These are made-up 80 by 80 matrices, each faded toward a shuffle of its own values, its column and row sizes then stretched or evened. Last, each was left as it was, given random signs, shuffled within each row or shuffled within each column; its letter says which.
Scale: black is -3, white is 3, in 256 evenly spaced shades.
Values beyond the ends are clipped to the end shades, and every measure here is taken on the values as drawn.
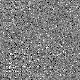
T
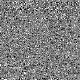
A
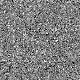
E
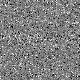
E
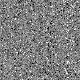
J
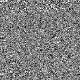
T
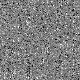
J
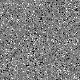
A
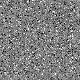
J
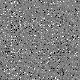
A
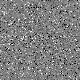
E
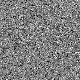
E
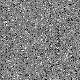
J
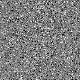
A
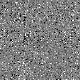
A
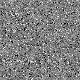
E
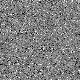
E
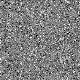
J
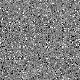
T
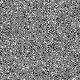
J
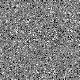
A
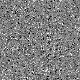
A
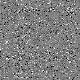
A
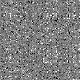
T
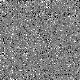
A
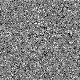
E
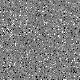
A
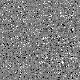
T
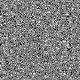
T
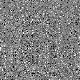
T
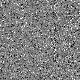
J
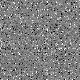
T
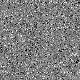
E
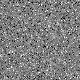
E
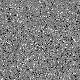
E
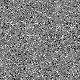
E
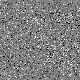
E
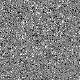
A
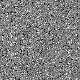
J
